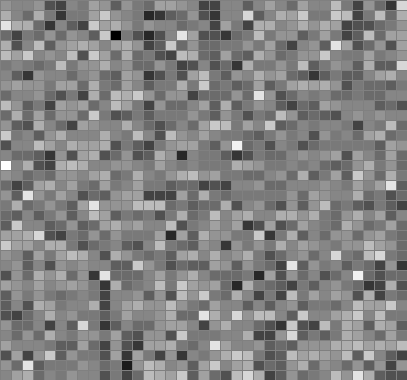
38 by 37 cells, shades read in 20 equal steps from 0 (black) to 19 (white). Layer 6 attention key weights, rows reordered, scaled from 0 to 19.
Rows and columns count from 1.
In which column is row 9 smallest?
32
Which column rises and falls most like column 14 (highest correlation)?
15
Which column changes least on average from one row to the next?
12
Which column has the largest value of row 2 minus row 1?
23
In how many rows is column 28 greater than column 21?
21
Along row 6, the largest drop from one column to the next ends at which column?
8
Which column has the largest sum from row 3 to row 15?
9
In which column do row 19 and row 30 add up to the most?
36
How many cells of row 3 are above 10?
17
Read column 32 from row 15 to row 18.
9 6 8 7
